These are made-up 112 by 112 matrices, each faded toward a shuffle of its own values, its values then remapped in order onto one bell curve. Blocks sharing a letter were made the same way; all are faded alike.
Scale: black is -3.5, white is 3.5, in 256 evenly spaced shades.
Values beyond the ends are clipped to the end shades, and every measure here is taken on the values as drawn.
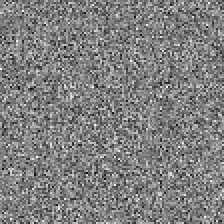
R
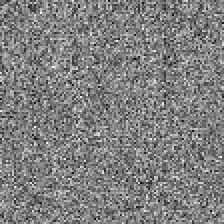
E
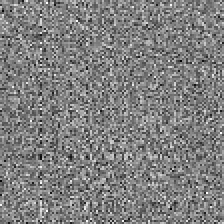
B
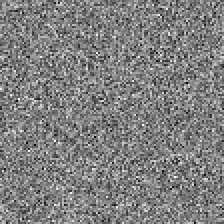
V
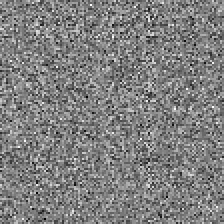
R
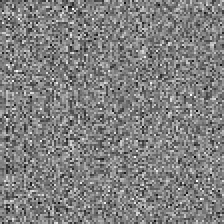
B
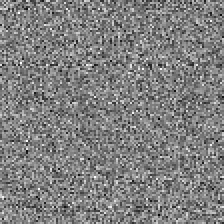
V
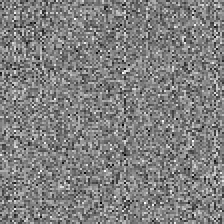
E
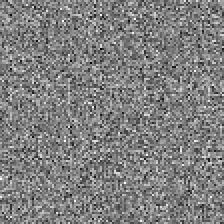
E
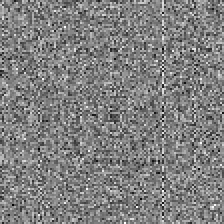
B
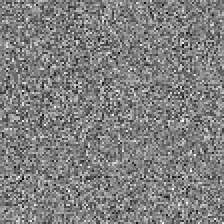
R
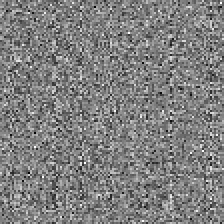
B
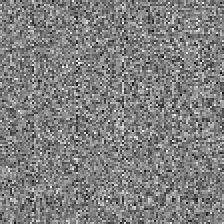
E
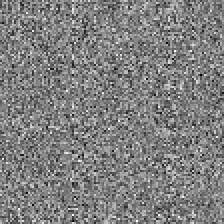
B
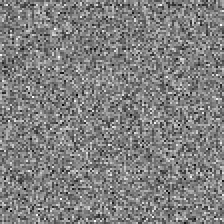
V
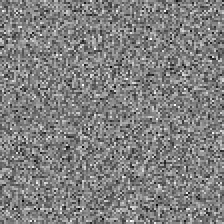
V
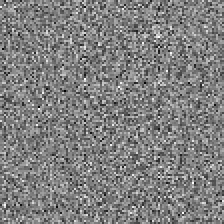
E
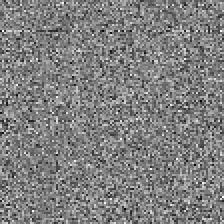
R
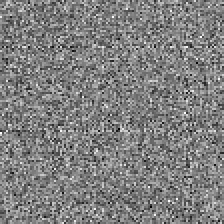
R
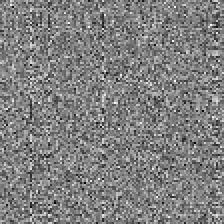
E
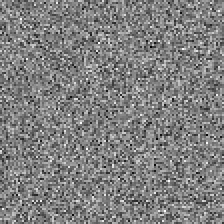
V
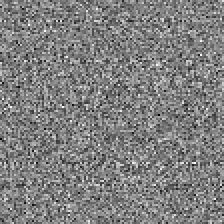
V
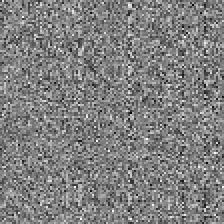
B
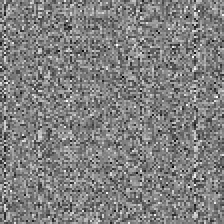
B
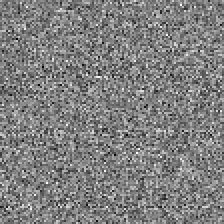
V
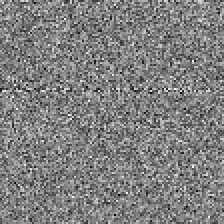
V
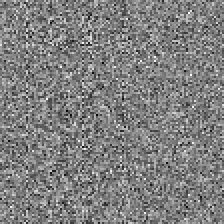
E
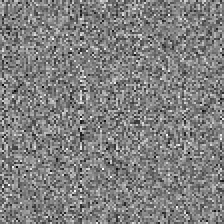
E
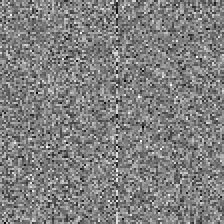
E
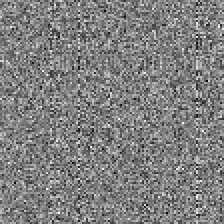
B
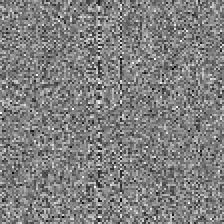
B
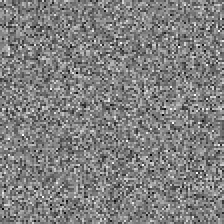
V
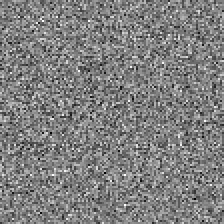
V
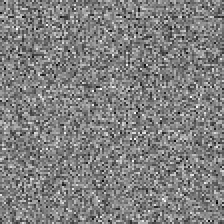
V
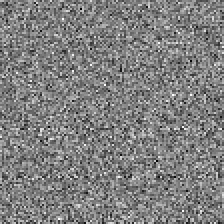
V
